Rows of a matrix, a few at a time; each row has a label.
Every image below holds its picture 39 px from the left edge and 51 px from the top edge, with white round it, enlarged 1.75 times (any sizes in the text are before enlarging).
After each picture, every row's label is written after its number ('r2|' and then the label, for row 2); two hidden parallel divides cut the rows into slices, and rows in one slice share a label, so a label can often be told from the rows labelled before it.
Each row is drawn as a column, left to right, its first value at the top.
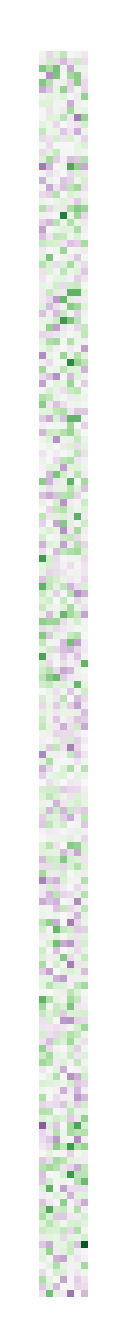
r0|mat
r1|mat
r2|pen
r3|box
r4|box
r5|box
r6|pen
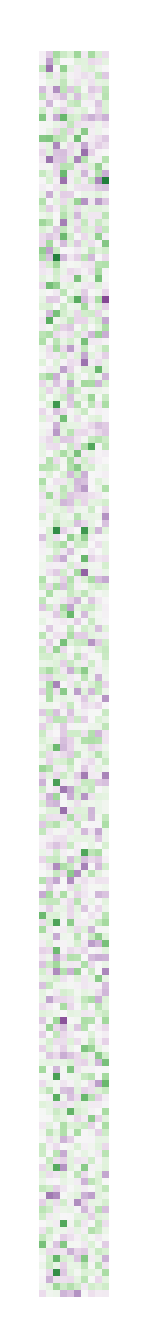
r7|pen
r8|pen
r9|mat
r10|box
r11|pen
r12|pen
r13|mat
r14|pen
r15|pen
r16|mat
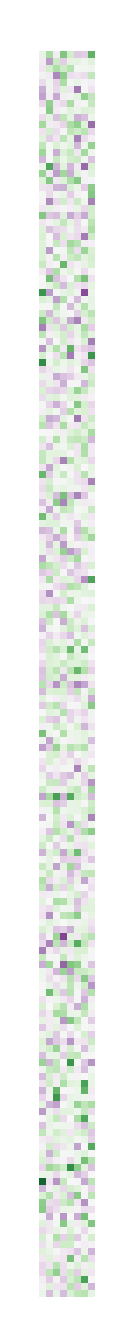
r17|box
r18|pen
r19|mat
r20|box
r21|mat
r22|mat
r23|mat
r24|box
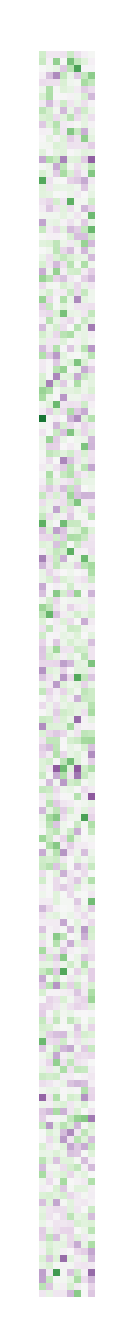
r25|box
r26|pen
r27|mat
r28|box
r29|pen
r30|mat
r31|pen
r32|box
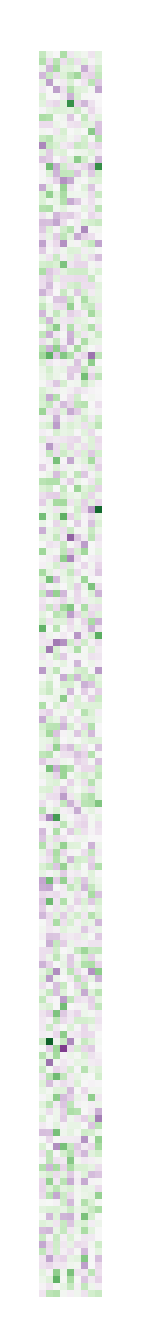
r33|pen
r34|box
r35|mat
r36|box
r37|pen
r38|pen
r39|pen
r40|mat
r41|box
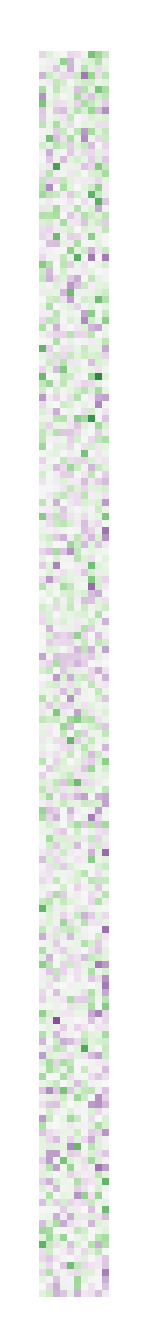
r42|pen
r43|pen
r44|box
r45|pen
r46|pen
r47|pen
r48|pen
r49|box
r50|box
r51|box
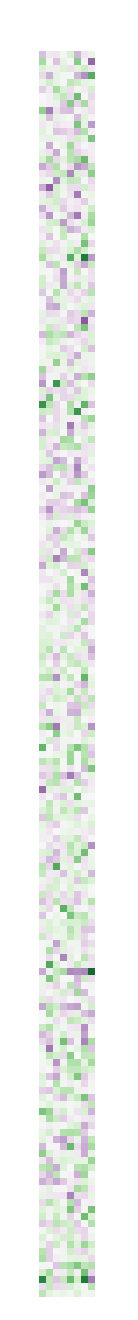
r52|mat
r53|mat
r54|box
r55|pen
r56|mat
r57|mat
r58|mat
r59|box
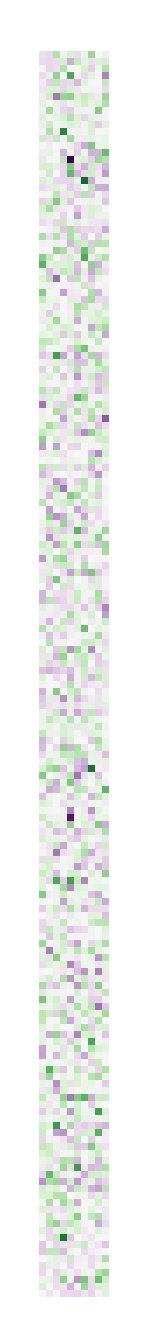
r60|pen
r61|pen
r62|box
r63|mat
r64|box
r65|mat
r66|mat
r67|box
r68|mat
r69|mat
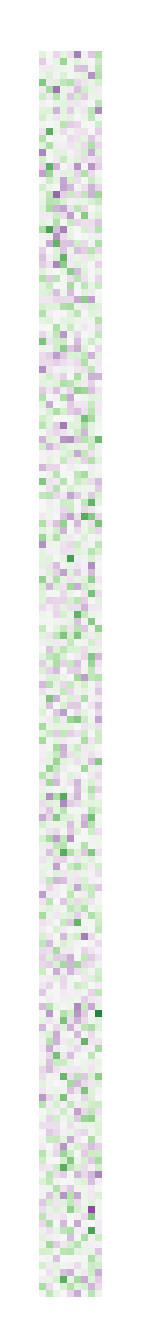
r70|pen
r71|box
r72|mat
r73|mat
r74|pen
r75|pen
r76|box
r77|mat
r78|pen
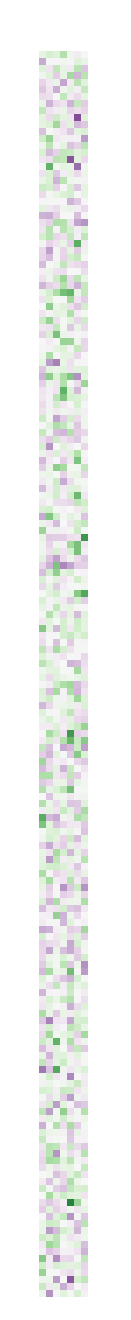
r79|pen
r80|box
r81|pen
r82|pen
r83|box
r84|mat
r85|pen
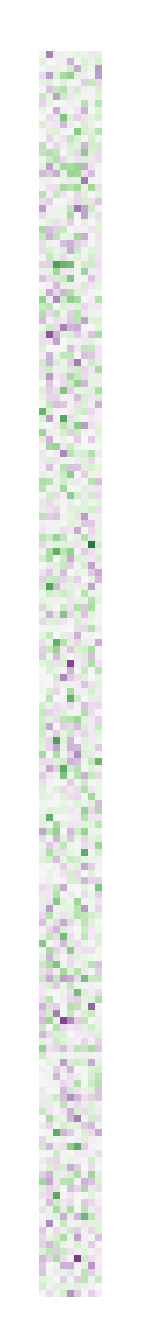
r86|pen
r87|mat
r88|pen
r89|box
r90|box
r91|box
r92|mat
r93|pen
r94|pen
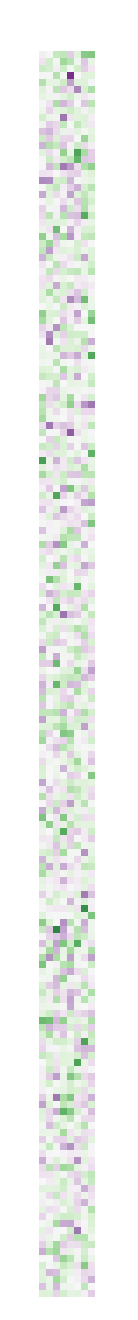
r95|pen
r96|pen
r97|box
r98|mat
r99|mat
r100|mat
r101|box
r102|box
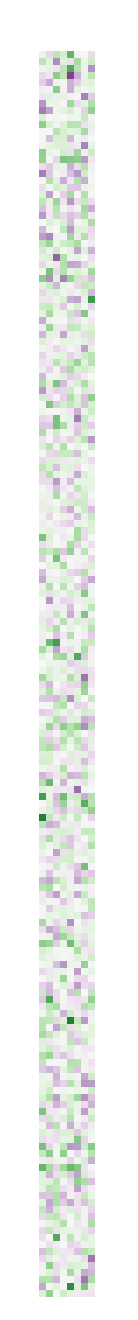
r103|mat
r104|mat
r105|box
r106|pen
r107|mat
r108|mat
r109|box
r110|pen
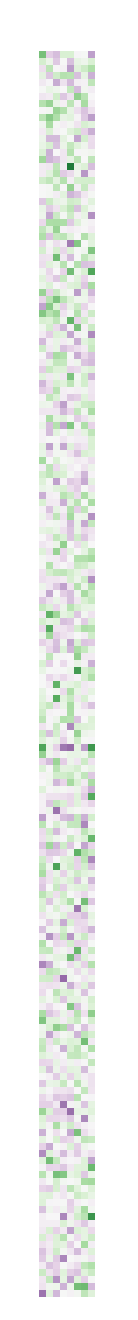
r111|pen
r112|pen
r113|box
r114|box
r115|box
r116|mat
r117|pen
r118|mat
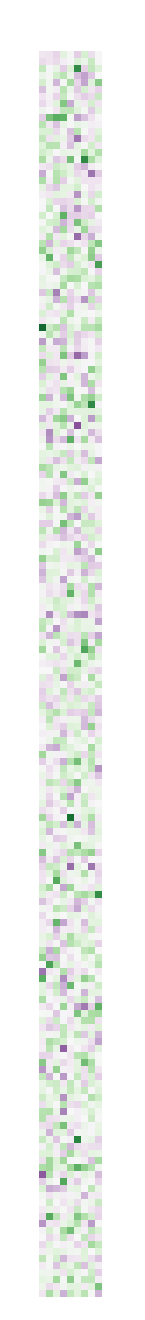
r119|mat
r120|pen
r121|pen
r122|box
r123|mat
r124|mat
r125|mat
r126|mat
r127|pen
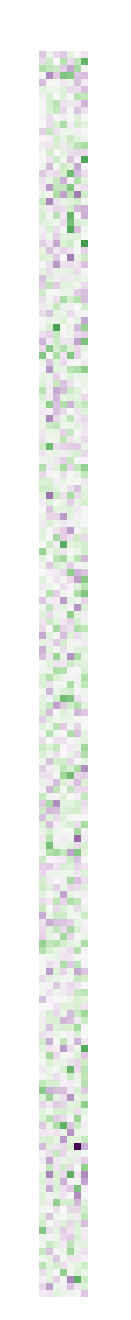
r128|pen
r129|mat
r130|pen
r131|pen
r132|box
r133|mat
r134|mat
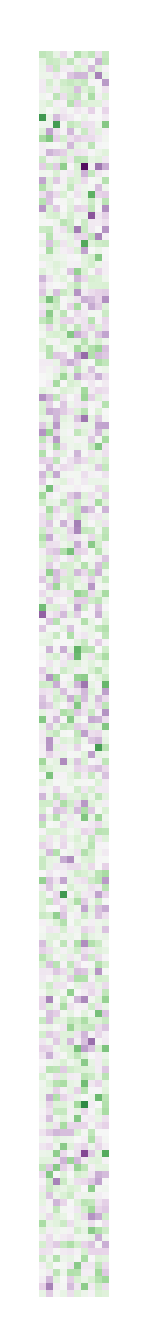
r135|pen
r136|box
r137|mat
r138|pen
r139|pen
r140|mat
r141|mat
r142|pen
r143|mat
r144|mat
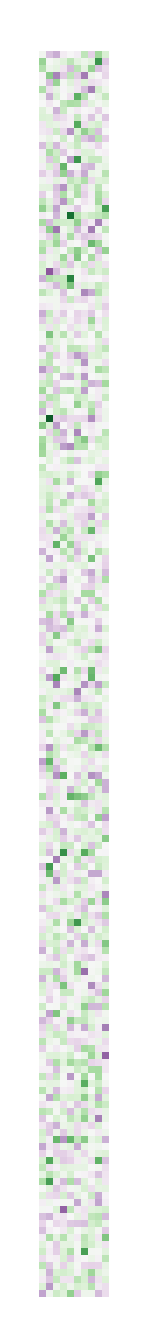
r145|pen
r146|box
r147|mat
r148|pen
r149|pen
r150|mat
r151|mat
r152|mat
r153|pen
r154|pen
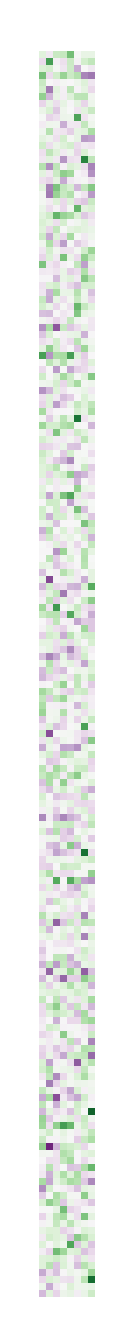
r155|box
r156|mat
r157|box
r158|box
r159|box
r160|box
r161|mat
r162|mat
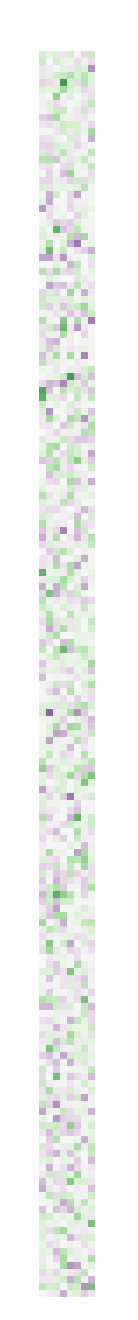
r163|pen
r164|pen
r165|pen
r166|pen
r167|box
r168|pen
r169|pen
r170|pen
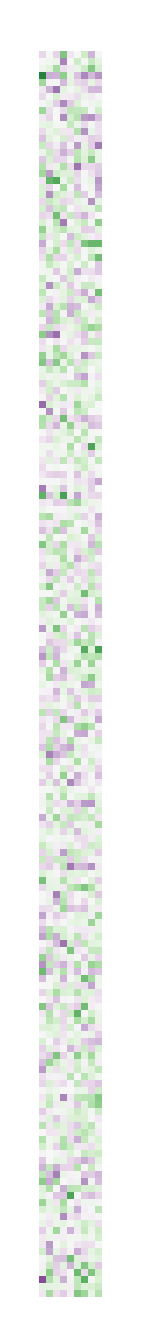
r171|box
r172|mat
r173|pen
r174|box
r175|pen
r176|mat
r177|mat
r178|mat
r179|mat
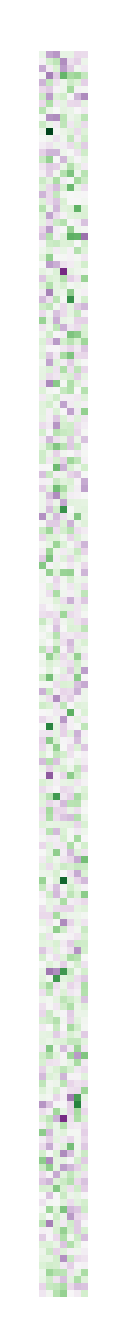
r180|pen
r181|mat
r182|mat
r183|box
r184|box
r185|pen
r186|pen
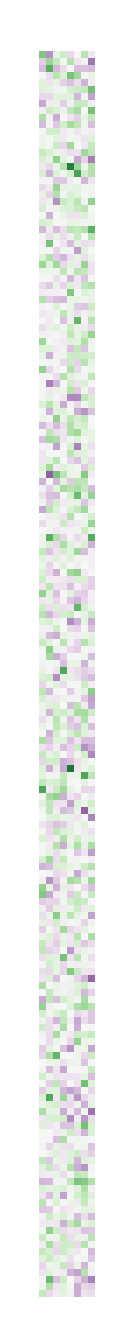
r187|pen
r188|mat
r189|pen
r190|pen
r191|box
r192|box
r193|box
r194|box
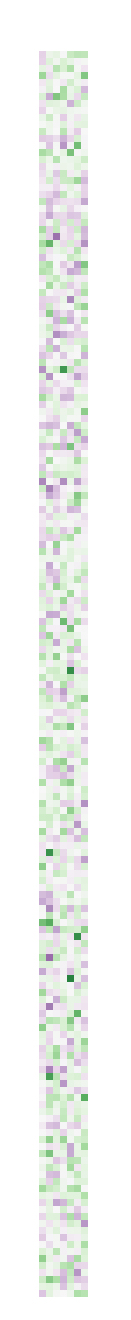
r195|pen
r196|mat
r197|mat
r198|pen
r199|mat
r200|pen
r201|pen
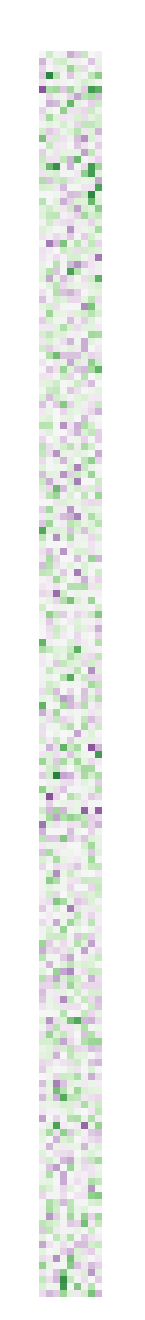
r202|pen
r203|box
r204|box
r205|mat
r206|mat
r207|mat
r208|pen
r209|box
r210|box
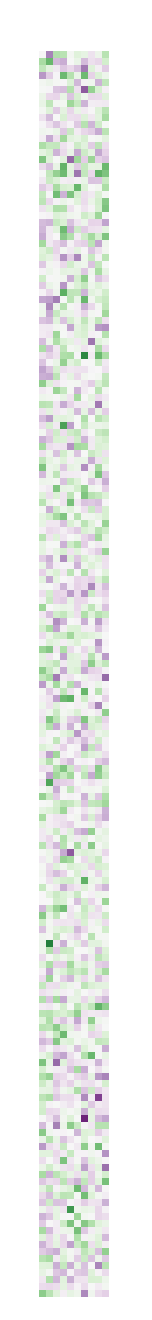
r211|mat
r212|mat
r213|box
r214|box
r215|box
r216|pen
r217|box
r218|pen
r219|box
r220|box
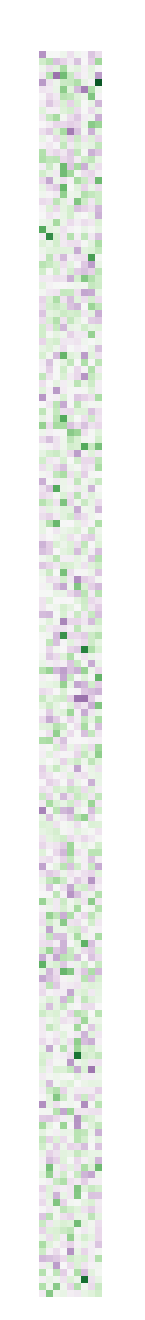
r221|pen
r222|pen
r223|pen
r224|box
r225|pen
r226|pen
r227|mat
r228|pen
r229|mat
